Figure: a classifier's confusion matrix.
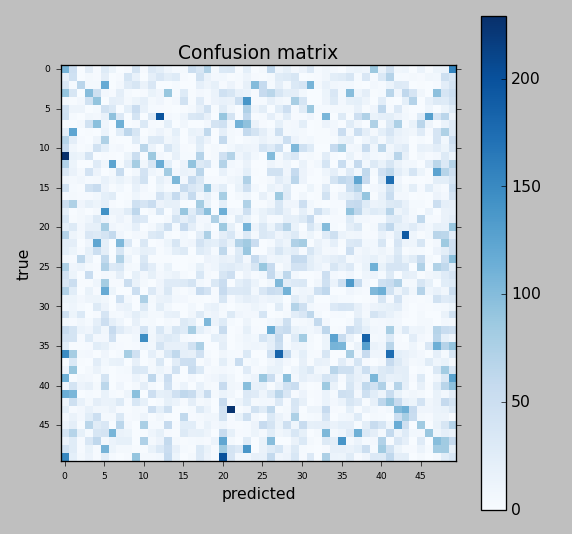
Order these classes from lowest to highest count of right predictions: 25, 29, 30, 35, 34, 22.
29, 30, 22, 25, 35, 34
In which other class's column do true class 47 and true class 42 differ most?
35
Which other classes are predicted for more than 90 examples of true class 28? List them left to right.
5, 39, 40
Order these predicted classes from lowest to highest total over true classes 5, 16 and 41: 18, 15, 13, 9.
13, 15, 18, 9
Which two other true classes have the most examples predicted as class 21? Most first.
43, 11
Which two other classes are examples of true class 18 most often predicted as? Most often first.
5, 20
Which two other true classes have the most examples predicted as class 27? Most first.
36, 16
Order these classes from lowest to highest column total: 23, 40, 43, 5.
43, 40, 5, 23
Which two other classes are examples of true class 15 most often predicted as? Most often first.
18, 37
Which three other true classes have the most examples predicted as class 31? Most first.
2, 5, 19
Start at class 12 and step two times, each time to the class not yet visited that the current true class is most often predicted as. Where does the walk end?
46
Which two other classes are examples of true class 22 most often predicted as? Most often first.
4, 7
